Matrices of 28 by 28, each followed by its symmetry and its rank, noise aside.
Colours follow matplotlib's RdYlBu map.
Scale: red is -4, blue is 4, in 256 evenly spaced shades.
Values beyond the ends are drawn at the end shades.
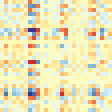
no symmetry, rank two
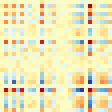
symmetric, rank one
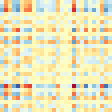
no symmetry, rank one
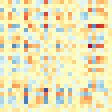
antisymmetric, rank two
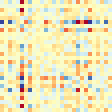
antisymmetric, rank two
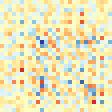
symmetric, rank three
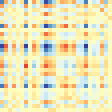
symmetric, rank one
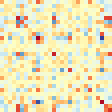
symmetric, rank three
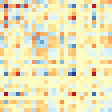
symmetric, rank two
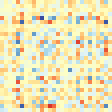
symmetric, rank three
